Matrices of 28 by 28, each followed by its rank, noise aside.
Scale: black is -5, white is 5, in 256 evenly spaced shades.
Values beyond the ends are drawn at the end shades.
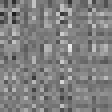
three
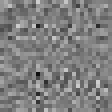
four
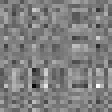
two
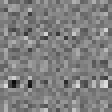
two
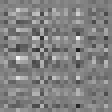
two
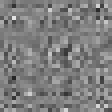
four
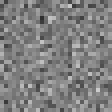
five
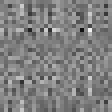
three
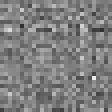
four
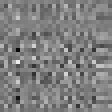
three
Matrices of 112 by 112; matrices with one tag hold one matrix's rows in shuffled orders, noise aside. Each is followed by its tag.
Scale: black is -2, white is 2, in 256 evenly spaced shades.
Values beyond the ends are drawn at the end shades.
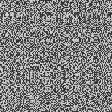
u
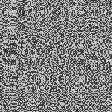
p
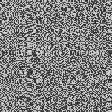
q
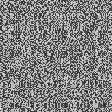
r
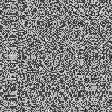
p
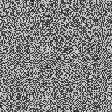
u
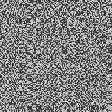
q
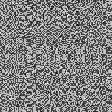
q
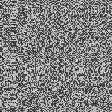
p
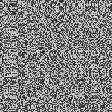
p
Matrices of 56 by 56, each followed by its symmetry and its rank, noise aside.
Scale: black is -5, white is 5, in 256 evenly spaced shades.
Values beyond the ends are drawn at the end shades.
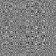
antisymmetric, rank four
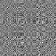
symmetric, rank four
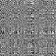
antisymmetric, rank four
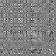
symmetric, rank four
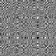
symmetric, rank four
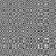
symmetric, rank three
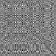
no symmetry, rank four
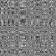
no symmetry, rank four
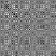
symmetric, rank three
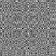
no symmetry, rank six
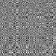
no symmetry, rank three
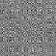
antisymmetric, rank four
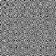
symmetric, rank four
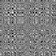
symmetric, rank three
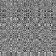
no symmetry, rank four
